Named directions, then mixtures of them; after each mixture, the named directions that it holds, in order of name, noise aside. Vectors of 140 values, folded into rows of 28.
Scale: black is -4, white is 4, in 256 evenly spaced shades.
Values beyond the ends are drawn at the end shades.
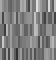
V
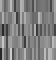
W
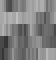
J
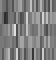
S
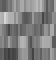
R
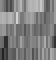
J, R, S.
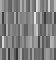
V.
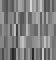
R, S.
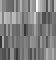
J, R, V.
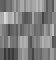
R.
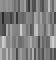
J, R, V.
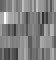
R, S.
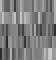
J, W.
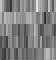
J, V.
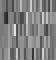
S.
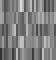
R, S, W.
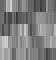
J.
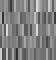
V, W.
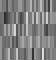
S.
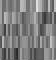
R, V.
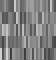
S, W.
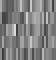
S, V.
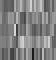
R, S.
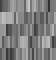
R, V.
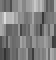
J, R.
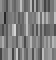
S, W.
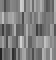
R, S, W.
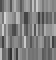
R, S, W.
